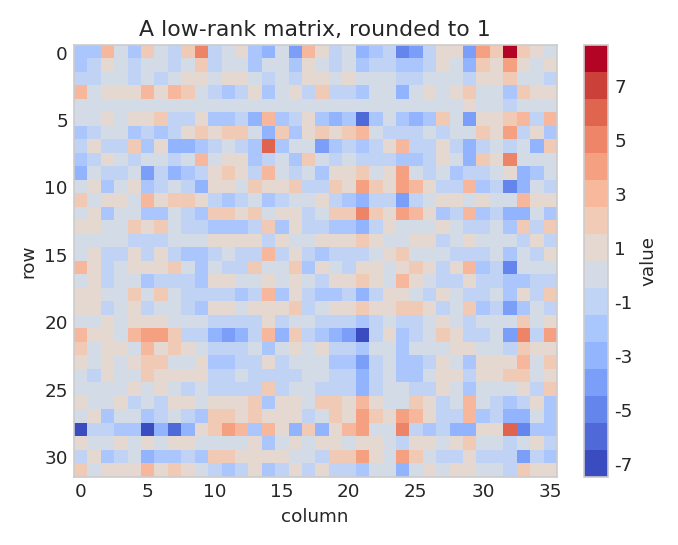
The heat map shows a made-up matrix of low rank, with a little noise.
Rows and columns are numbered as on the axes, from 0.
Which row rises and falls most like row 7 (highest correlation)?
15
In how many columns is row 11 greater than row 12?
18
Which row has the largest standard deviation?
28
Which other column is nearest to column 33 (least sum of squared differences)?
5
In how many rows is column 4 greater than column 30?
17
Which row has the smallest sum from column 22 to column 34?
7
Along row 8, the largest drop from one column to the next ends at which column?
33
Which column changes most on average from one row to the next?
21
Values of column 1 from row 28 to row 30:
-1 0 1
